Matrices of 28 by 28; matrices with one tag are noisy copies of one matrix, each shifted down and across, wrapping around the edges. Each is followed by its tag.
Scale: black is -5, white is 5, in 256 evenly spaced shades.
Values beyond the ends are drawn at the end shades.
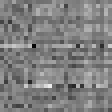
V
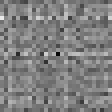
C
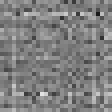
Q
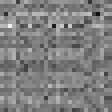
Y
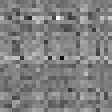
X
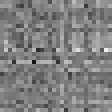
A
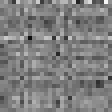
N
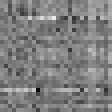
V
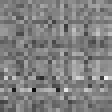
A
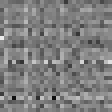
C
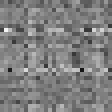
X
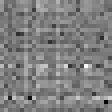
Q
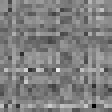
N
